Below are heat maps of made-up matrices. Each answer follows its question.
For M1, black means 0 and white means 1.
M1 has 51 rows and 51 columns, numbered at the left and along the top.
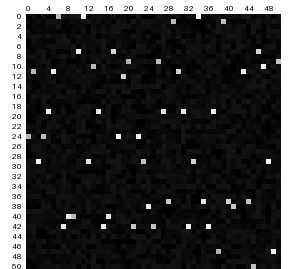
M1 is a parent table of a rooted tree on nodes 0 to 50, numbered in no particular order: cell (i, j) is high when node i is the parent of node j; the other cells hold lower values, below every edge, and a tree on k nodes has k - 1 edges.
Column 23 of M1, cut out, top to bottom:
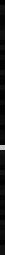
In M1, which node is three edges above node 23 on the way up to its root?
11
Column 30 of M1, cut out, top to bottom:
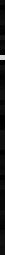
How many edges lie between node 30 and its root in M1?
8
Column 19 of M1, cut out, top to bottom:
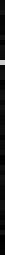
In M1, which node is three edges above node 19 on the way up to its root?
1
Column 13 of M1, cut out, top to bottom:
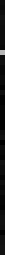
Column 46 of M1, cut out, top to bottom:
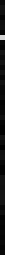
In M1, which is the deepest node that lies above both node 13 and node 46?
7
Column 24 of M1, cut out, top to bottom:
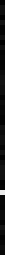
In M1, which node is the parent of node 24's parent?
47
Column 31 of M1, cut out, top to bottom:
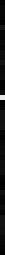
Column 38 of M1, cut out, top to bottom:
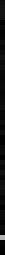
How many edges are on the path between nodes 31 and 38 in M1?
8
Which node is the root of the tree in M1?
42
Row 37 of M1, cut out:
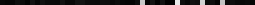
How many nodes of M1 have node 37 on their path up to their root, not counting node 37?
11
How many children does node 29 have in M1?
5
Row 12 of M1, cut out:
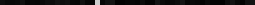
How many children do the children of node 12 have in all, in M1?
5
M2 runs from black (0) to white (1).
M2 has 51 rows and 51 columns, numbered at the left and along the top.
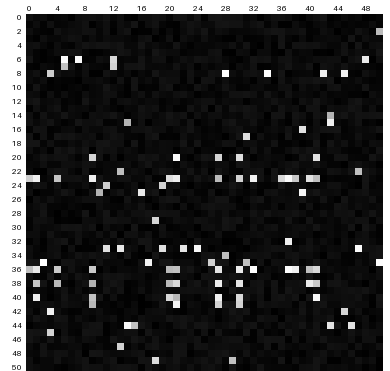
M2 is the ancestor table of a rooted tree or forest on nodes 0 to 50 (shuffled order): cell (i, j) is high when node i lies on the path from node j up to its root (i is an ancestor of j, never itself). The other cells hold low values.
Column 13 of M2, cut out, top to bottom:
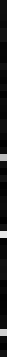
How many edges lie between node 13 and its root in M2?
3
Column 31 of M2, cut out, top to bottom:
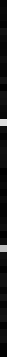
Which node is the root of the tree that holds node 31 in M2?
35
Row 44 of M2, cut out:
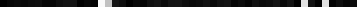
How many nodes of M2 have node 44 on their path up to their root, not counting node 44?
4
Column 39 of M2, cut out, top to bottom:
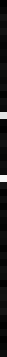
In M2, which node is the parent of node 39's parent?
25
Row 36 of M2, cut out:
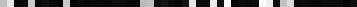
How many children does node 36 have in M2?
3
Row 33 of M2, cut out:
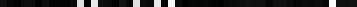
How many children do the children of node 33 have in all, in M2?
3
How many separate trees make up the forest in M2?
8
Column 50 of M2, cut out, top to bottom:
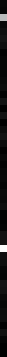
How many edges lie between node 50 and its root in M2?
2
